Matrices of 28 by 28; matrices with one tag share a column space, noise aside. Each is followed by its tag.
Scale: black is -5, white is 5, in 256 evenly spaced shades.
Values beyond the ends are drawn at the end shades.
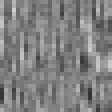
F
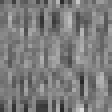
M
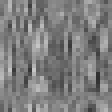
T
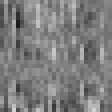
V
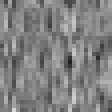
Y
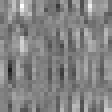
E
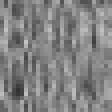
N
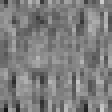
M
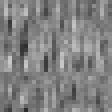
F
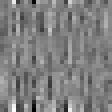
M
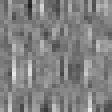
E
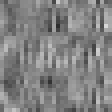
Y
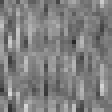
N
